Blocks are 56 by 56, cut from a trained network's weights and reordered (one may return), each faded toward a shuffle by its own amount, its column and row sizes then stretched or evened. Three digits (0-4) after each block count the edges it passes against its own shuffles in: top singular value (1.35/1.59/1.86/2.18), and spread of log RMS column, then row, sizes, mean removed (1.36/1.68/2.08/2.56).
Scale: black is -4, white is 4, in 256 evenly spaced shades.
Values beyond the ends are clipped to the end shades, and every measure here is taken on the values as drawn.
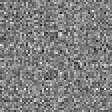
3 1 1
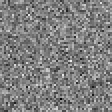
0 0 0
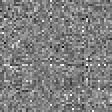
3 3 1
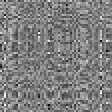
4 4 0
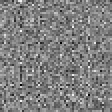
3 3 2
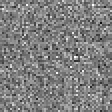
2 0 0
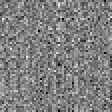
3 1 0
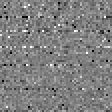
2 1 3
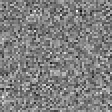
2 1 2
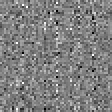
2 3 2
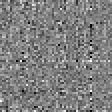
2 3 3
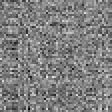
3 0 2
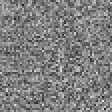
2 1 0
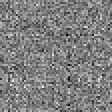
2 2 1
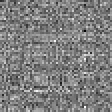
3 0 0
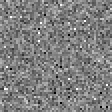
0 1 0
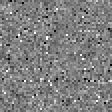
0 1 1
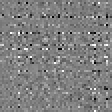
2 3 4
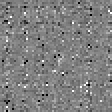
0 3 2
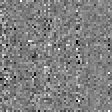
0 4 2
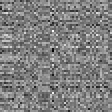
4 2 1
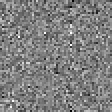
0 2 2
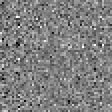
2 2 1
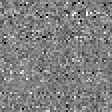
0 1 3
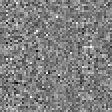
1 2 0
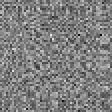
3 0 0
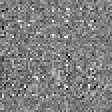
1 2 3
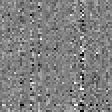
2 4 1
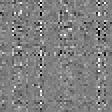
4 4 3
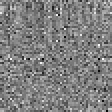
3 1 1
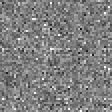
0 2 1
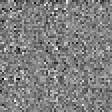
1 3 2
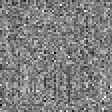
2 2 0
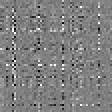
4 4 3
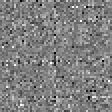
1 1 3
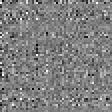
2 3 4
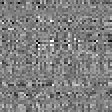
3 1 4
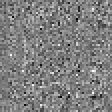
0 4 2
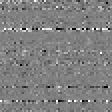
3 0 4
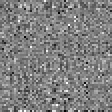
3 2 1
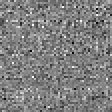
1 0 3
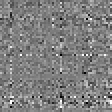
1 4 4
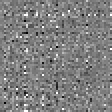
1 4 2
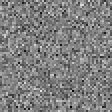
2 0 0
